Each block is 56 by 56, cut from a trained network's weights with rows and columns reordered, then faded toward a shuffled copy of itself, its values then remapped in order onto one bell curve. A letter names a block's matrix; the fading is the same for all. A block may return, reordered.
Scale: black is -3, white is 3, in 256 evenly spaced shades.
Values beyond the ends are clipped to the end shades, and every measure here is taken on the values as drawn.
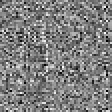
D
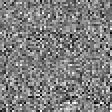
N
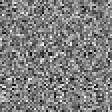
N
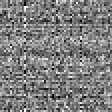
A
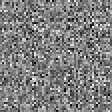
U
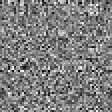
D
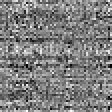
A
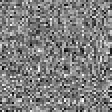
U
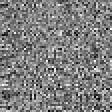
D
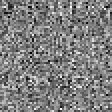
D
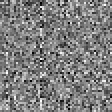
D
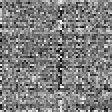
A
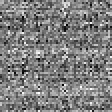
A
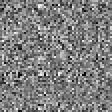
D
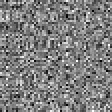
U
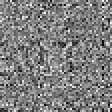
D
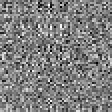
U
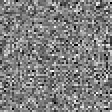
N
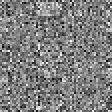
N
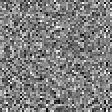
U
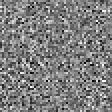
D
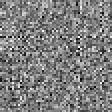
D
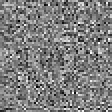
U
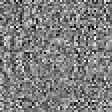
D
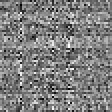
A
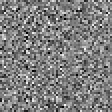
N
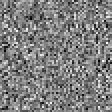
U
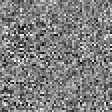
N
